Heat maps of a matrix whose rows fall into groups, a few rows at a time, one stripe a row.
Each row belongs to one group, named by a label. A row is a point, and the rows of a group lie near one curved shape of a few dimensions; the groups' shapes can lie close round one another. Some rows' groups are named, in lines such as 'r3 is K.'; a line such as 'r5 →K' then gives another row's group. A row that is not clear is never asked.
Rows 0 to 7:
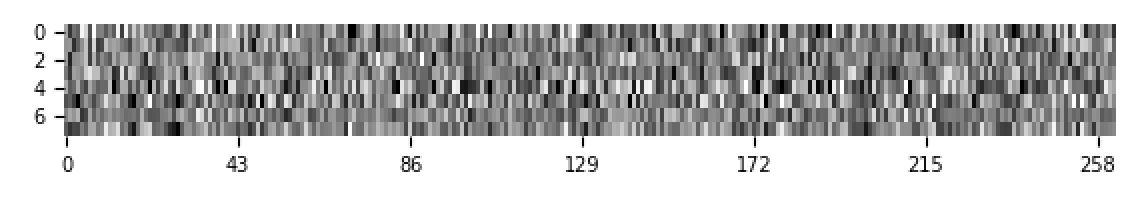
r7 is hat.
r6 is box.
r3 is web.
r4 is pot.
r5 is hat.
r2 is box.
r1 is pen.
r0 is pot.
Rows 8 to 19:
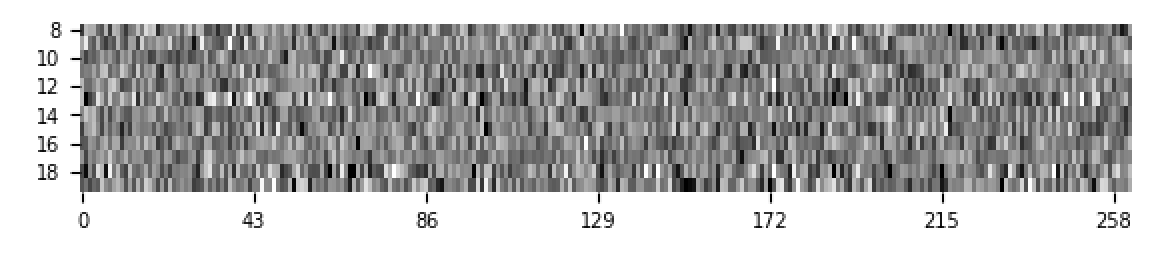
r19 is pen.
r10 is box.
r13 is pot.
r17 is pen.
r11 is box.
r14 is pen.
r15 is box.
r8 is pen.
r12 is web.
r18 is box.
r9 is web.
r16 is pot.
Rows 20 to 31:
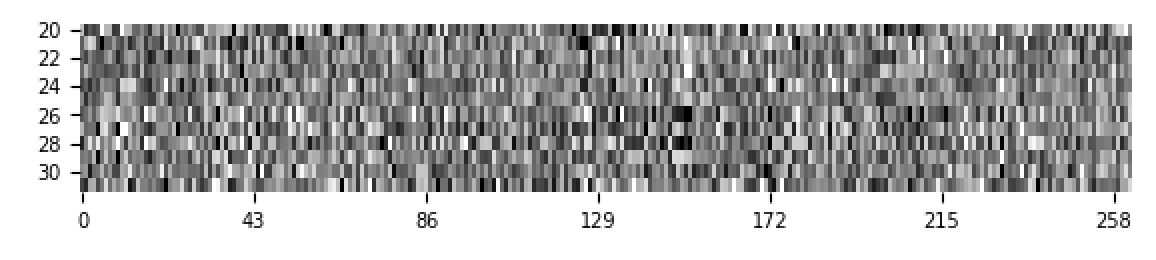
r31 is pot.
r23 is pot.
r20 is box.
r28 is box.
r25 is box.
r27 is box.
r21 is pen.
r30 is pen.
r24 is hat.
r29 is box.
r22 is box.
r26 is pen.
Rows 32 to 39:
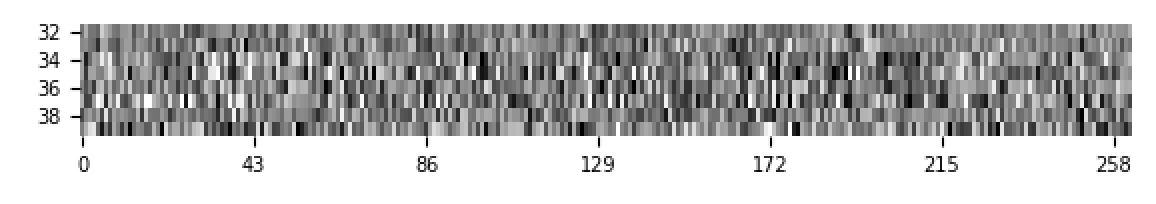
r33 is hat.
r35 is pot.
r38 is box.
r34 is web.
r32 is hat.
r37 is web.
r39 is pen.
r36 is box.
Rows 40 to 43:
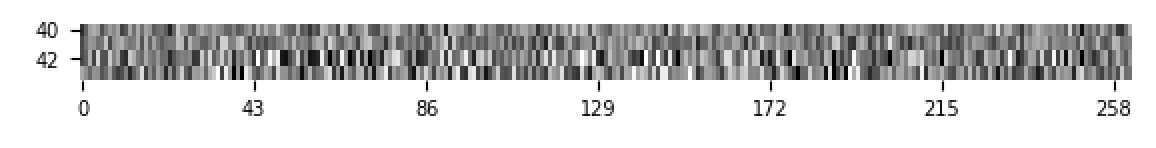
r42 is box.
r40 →box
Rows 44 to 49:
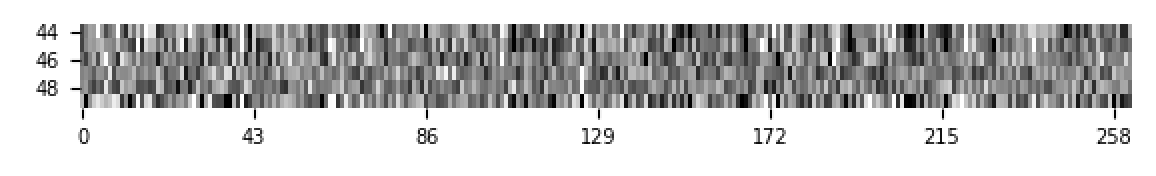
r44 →box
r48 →box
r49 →web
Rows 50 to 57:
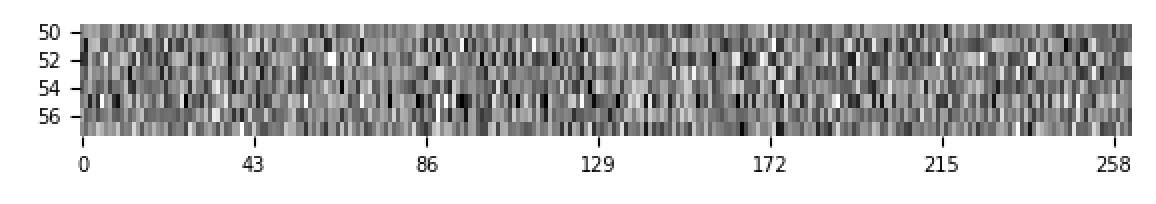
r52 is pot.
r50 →web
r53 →pen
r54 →pot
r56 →box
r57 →pen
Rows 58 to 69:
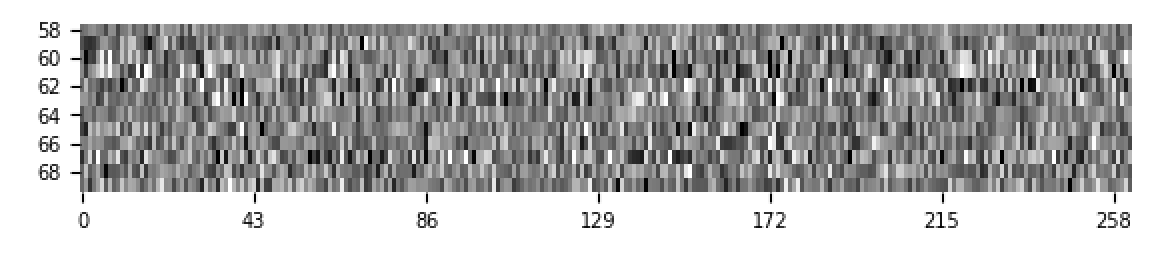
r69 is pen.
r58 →pen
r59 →hat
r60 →pen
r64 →pot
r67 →box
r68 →pot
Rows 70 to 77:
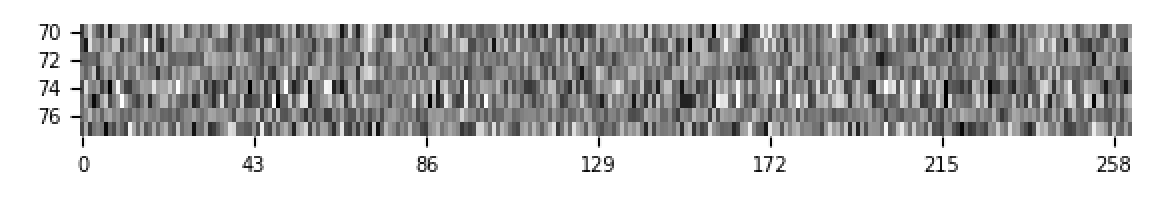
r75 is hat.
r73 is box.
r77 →pot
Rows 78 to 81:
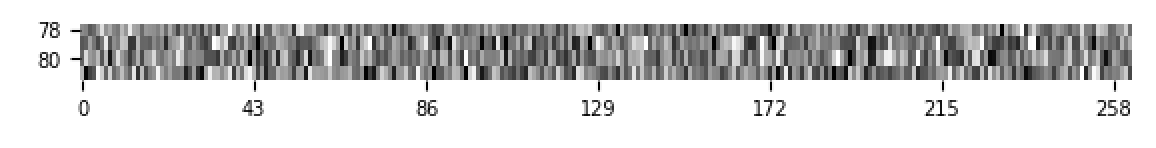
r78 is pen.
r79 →pot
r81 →pot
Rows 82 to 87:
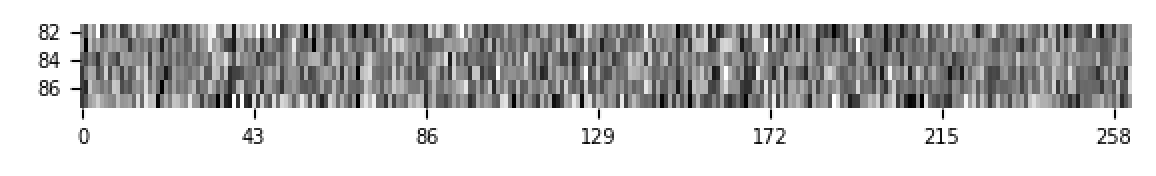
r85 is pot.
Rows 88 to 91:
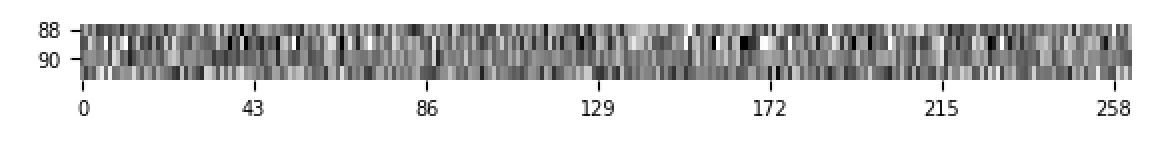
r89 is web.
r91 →pen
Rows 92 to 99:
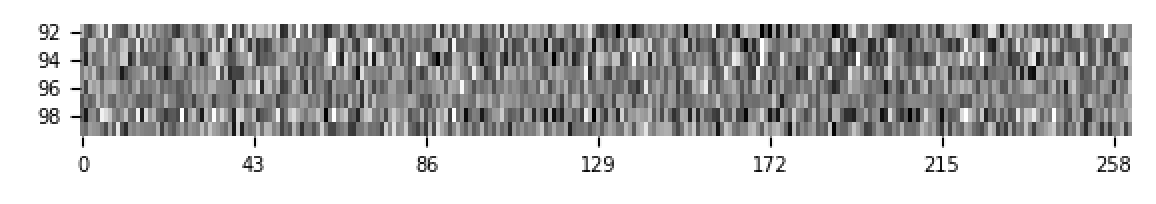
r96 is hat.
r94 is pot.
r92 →web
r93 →web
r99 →box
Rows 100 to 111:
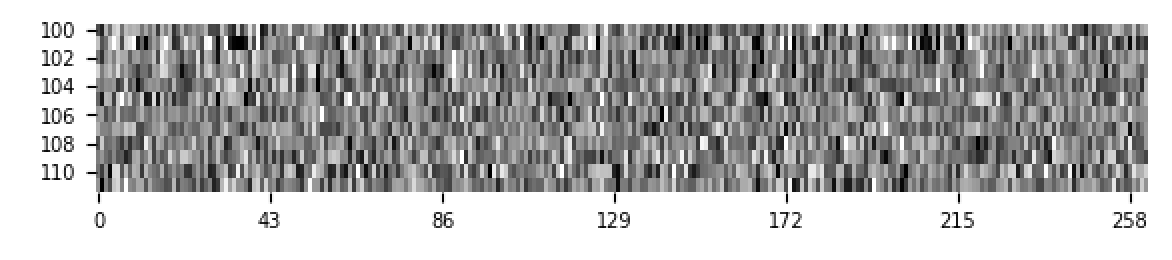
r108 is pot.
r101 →web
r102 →web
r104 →box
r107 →web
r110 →box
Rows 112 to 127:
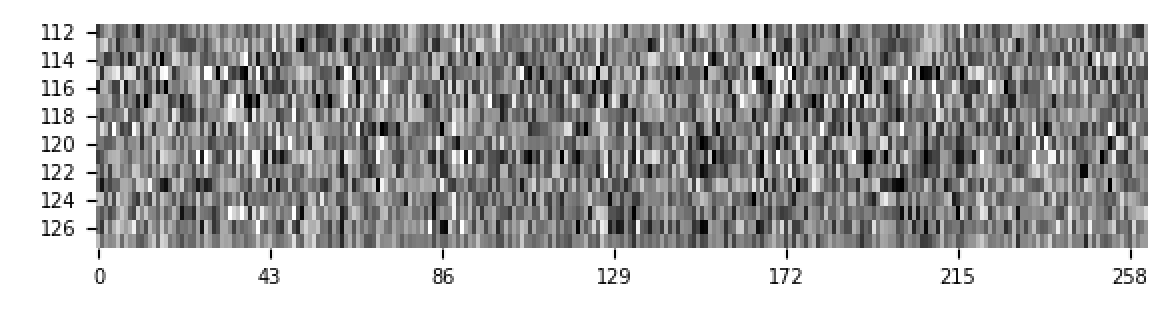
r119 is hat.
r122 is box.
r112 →box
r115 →web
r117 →pot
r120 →pen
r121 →web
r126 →pen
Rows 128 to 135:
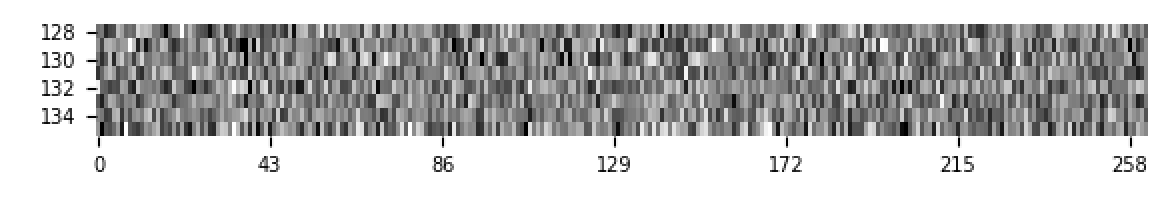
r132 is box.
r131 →box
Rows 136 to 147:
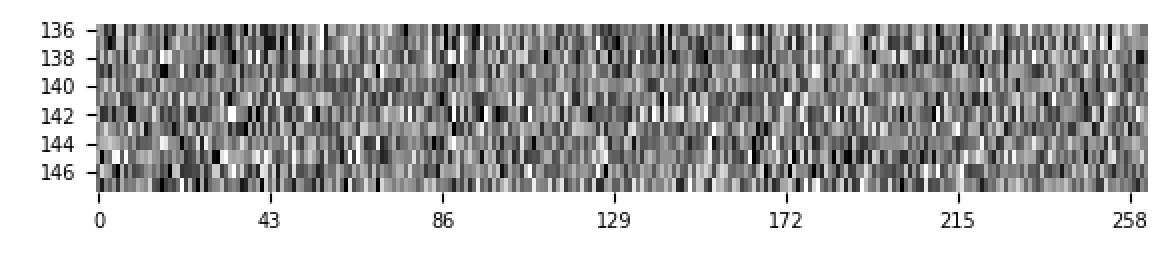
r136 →hat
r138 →pen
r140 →box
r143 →web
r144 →hat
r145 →pen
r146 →box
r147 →hat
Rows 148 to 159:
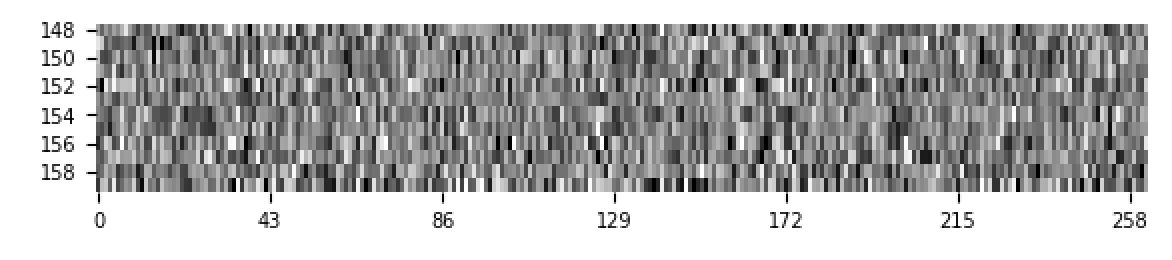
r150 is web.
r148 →hat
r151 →web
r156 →pot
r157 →web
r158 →box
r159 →box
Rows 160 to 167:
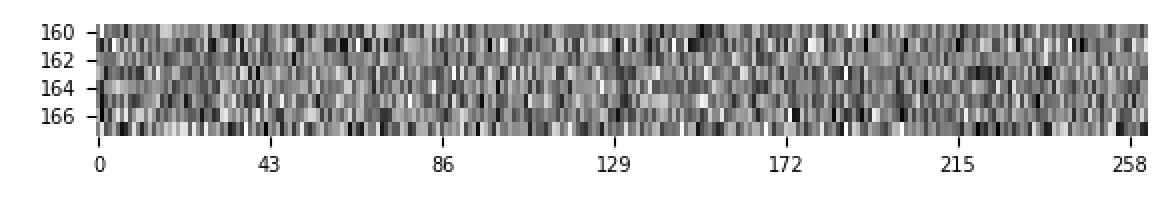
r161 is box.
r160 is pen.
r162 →hat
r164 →pot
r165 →box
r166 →pen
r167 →web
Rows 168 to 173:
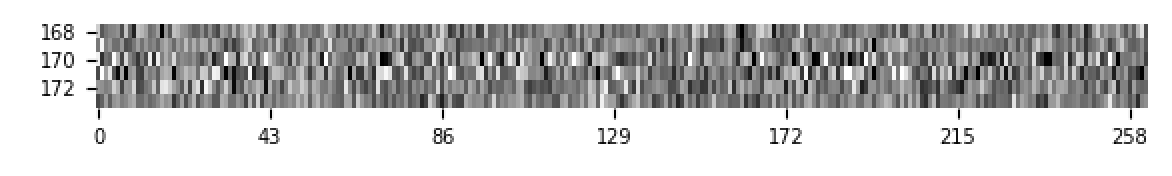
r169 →pen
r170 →pot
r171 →pen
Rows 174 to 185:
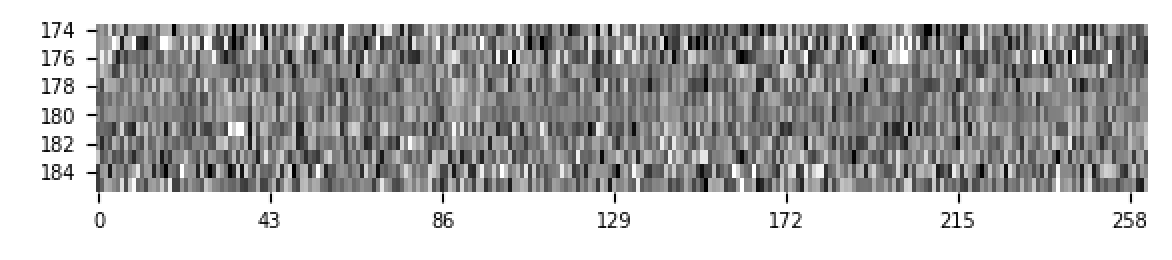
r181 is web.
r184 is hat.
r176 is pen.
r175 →web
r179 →hat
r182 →box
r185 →pen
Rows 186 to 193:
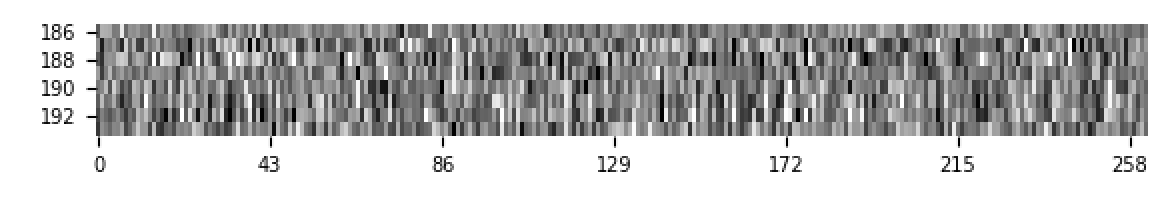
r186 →box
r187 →box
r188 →web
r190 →hat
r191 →pot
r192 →hat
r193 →pot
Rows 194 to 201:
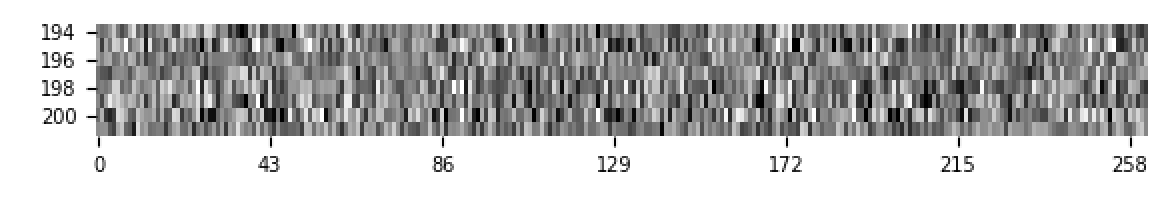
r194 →web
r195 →pen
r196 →web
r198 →web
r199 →web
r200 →hat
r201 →box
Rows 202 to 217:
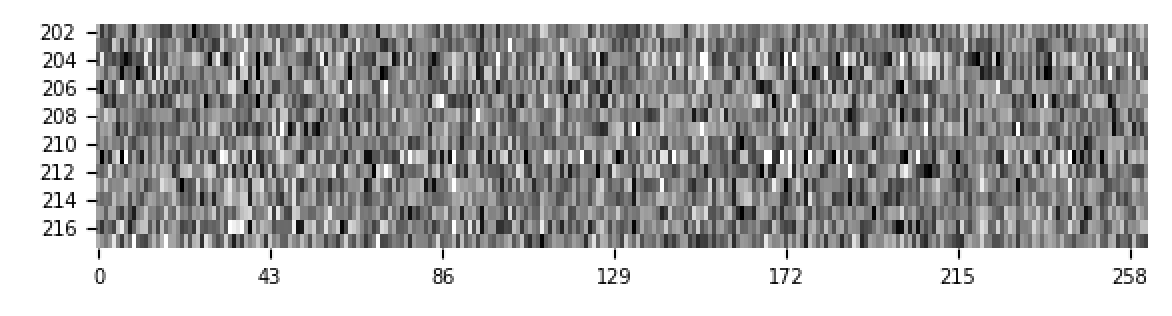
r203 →pot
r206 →web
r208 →hat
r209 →pen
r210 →pen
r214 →hat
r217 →web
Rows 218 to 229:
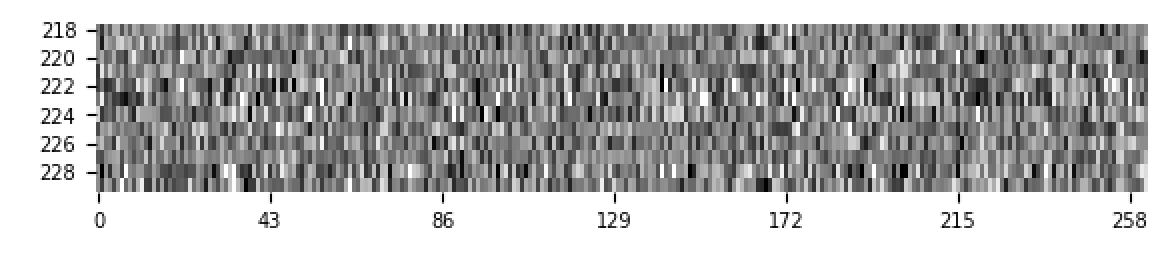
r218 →box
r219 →web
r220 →web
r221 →pen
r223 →pot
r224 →box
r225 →pen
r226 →hat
